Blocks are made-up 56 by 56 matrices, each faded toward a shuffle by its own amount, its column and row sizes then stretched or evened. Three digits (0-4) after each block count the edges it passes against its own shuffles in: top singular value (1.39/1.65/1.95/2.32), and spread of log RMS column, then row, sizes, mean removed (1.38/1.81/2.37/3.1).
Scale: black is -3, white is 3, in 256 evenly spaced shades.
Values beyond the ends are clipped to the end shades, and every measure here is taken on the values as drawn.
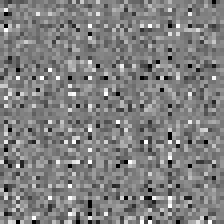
0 3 3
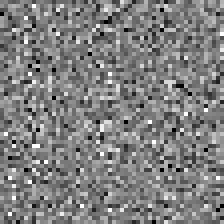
2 1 0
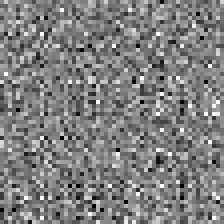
3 1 1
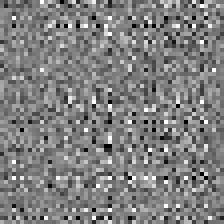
3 3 3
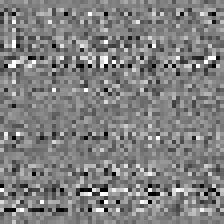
1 1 4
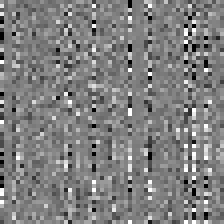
4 4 0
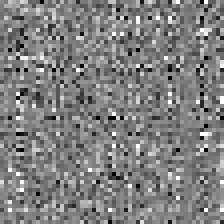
2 3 2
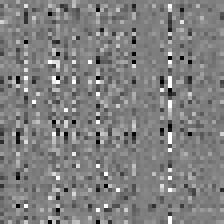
3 4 2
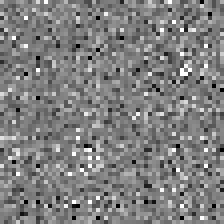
0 2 1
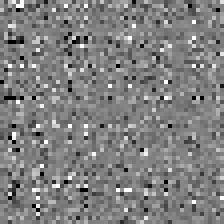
1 3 2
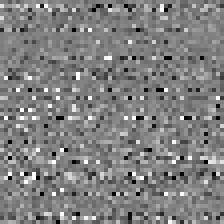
0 0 4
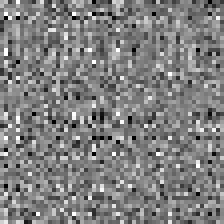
3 2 2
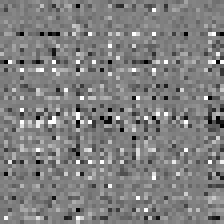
2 3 4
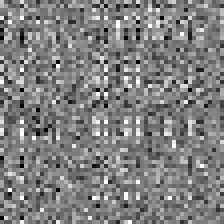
4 3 2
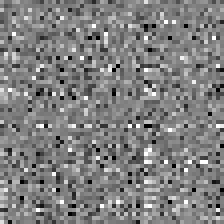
3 1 2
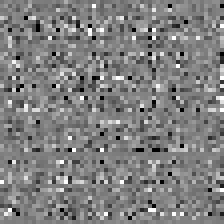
0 2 4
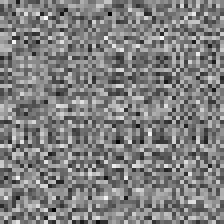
4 0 1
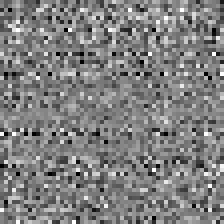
0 0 4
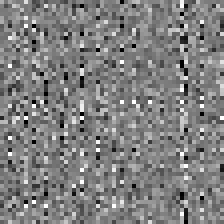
0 4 1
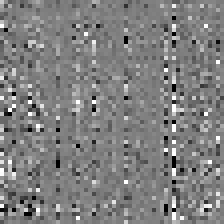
2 4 2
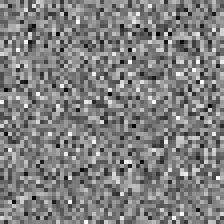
2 0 1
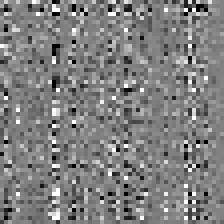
4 4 2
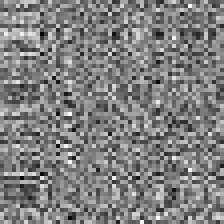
4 2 1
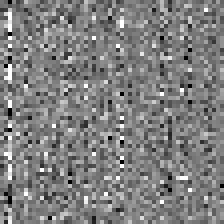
1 4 0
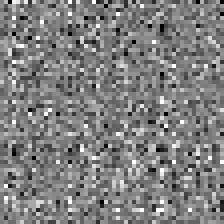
2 2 2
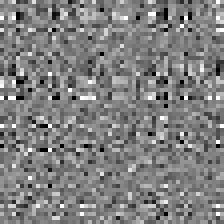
4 2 3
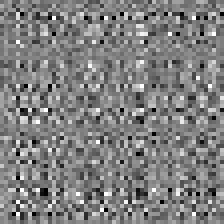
4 2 4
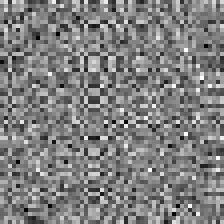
4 0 2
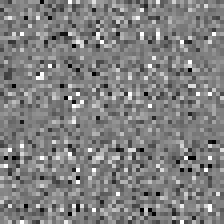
0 1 3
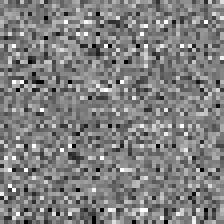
1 0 3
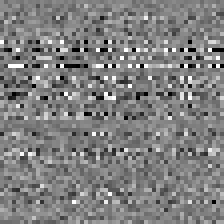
3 0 4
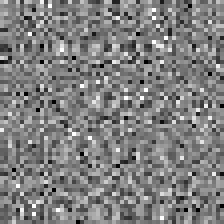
4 0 1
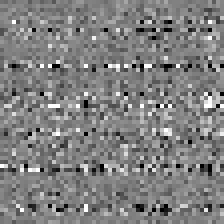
2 2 4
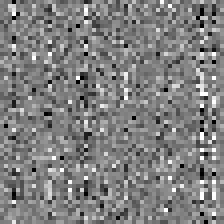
3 3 0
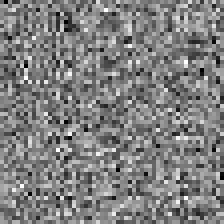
3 2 0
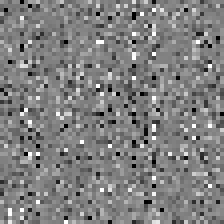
0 3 1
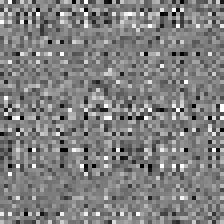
4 2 4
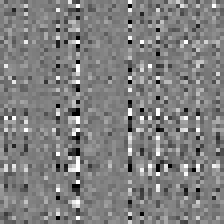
4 4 2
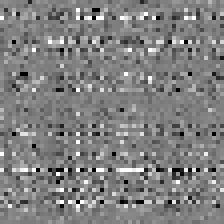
4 1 4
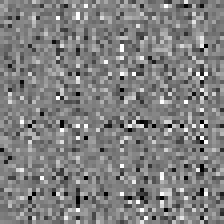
2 3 3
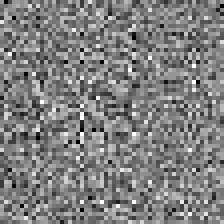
4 2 1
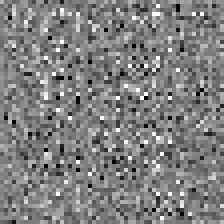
0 3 0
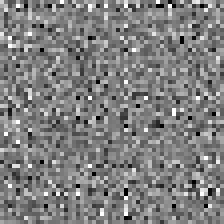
2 2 2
